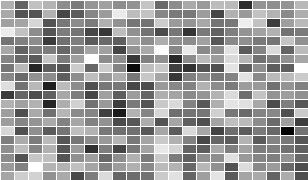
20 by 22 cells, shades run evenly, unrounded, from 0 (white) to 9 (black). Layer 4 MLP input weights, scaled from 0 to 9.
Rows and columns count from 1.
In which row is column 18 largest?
1
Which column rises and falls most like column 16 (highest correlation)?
5
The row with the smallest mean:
19
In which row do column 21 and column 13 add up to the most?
15
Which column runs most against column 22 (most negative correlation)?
13
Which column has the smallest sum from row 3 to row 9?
22
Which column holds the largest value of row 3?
20
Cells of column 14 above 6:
2
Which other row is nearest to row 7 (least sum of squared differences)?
9
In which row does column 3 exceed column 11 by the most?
8
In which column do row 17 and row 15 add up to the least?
12
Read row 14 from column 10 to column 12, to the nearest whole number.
6 3 6
